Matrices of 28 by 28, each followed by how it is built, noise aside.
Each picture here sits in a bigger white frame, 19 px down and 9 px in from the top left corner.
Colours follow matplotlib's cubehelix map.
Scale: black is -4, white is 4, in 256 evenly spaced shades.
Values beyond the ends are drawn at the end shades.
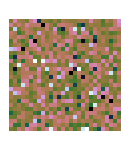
sparse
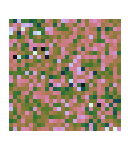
block diagonal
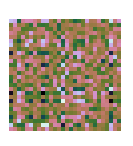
low rank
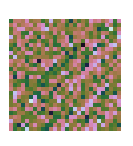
Hankel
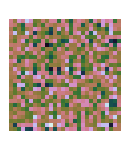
low rank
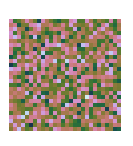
noise
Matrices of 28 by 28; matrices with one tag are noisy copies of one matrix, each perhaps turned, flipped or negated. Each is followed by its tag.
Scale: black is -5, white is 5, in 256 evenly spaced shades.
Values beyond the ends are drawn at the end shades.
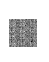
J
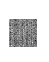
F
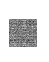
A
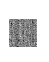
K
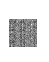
J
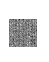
A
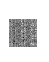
J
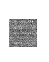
K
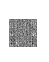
A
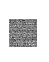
A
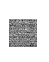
F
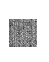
F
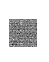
A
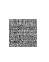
J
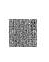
A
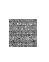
J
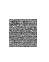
A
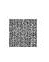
A
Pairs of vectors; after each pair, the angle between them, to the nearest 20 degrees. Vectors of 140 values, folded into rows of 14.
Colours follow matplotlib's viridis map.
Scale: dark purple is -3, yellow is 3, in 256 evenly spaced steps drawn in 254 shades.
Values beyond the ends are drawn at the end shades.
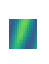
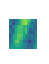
20 degrees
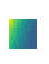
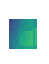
160 degrees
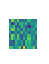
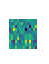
60 degrees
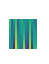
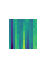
60 degrees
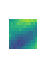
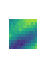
20 degrees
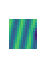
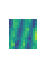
160 degrees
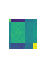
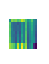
140 degrees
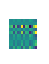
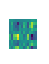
100 degrees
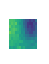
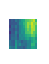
160 degrees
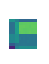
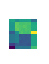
40 degrees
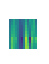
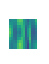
140 degrees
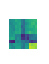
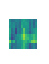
140 degrees
